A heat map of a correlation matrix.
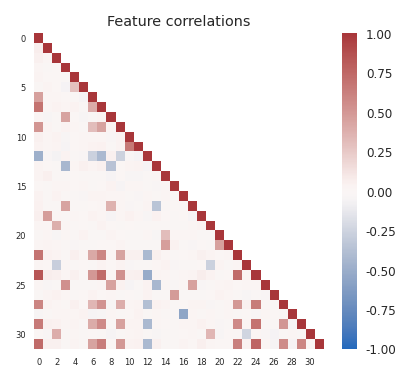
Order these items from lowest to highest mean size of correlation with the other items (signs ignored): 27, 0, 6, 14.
14, 6, 27, 0
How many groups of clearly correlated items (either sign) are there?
9
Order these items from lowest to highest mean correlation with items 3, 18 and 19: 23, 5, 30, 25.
23, 5, 30, 25
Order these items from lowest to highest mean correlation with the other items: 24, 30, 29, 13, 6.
13, 30, 6, 29, 24
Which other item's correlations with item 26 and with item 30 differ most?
15
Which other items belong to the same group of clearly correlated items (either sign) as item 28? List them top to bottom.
16
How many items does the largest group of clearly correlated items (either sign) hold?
10
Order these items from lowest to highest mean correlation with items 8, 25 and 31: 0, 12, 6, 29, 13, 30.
13, 12, 30, 6, 29, 0
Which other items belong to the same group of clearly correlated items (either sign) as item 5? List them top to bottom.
4
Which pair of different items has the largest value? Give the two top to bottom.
0, 24
